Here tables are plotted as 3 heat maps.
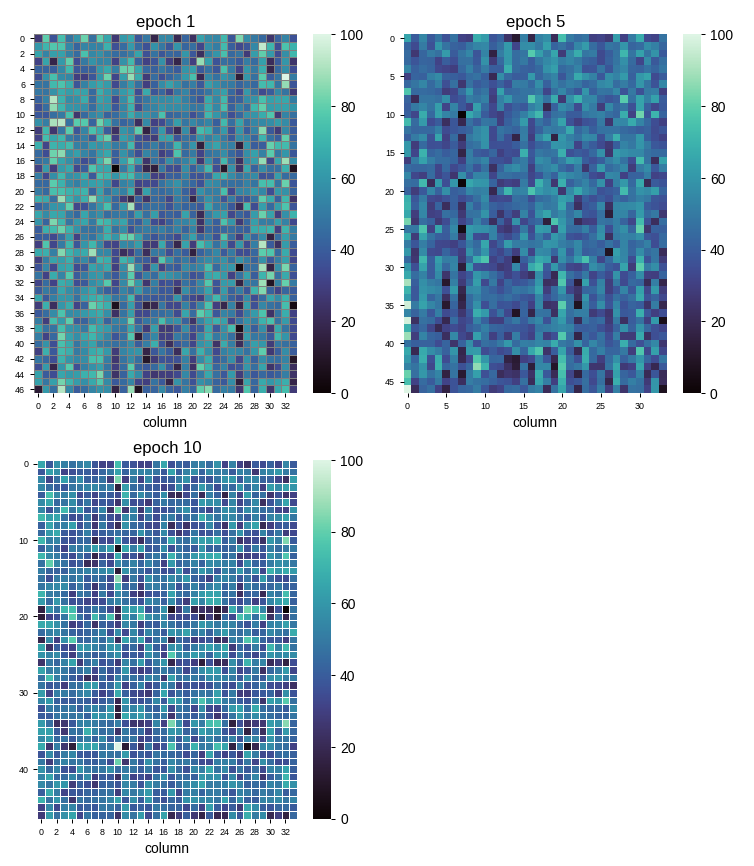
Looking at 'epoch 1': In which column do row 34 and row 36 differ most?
21
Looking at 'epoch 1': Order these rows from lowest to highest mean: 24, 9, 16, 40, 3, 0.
3, 40, 0, 24, 16, 9
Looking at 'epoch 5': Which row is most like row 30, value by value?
10
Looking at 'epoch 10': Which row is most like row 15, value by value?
39
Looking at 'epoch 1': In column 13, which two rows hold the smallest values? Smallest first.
46, 39
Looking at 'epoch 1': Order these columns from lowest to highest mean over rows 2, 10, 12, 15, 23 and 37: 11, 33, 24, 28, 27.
27, 33, 11, 28, 24
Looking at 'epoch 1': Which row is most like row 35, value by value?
17
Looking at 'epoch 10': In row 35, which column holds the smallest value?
27
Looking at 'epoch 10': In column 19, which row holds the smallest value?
8
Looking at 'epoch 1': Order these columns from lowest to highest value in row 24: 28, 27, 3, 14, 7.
27, 7, 14, 28, 3
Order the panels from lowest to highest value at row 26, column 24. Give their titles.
epoch 10, epoch 5, epoch 1
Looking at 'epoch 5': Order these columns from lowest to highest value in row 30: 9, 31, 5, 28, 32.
9, 5, 31, 32, 28
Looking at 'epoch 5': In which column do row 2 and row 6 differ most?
16
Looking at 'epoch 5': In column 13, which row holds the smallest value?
42
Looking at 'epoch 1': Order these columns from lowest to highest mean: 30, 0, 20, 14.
14, 20, 0, 30
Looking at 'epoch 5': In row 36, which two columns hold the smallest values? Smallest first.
14, 16
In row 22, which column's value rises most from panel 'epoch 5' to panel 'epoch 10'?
33
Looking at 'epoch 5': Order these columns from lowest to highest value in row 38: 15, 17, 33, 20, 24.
33, 15, 24, 17, 20
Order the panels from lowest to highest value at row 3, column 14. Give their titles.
epoch 1, epoch 10, epoch 5
